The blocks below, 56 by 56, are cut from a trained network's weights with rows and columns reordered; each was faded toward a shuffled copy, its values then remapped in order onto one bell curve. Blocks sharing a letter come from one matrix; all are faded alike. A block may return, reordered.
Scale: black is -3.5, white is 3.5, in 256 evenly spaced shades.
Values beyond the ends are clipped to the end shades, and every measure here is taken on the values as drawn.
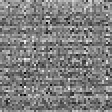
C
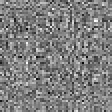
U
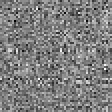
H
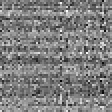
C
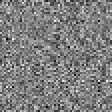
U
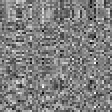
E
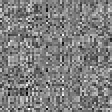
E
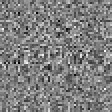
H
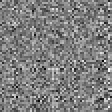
H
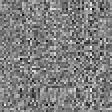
H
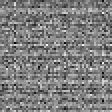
C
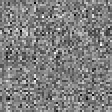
U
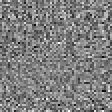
U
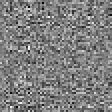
H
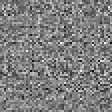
U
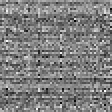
C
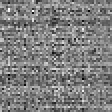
C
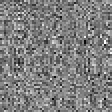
E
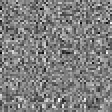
H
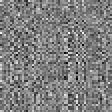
E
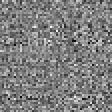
U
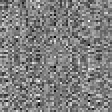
E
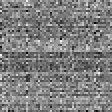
C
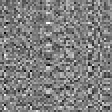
E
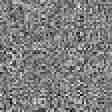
H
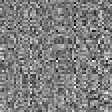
E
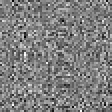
U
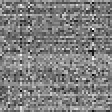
C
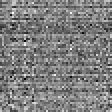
C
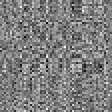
E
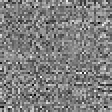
U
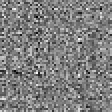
H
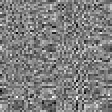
E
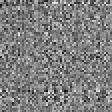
H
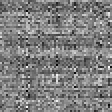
C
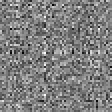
H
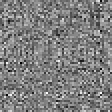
U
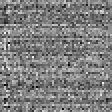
C
